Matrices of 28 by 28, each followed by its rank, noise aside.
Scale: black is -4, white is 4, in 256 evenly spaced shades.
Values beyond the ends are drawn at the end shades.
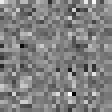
four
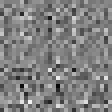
four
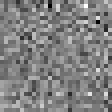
six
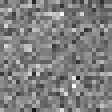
seven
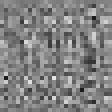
four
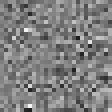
six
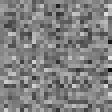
four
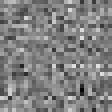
four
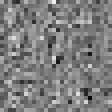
seven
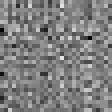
five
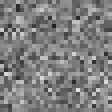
six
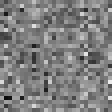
five
